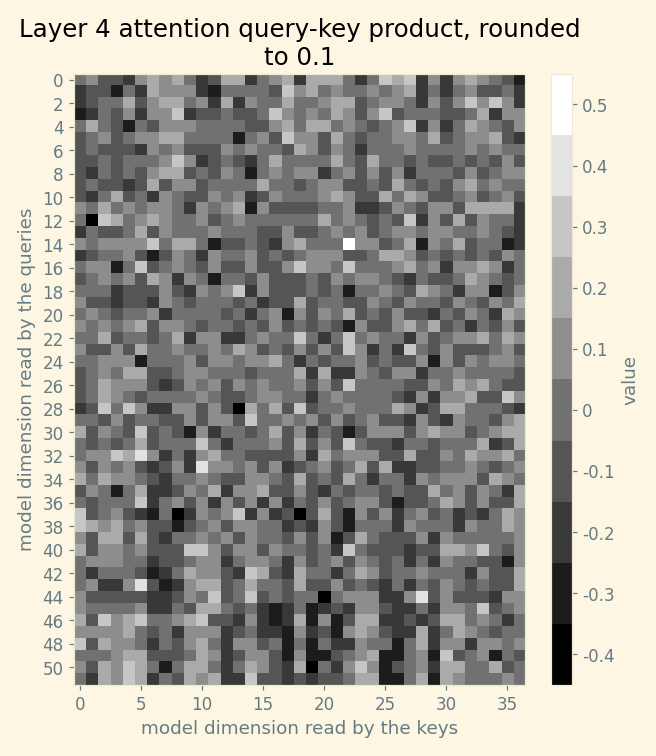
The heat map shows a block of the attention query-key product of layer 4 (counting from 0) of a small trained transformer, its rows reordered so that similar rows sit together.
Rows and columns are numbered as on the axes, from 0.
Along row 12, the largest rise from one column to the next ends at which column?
2
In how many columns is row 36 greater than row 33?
11
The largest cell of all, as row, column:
14, 22
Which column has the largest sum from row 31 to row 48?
10
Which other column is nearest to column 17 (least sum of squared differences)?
19
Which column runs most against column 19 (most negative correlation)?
30
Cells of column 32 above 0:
24
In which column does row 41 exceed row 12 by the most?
1
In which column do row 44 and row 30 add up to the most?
28
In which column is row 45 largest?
33
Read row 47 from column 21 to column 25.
-0.3 0.1 0.2 0.1 -0.1
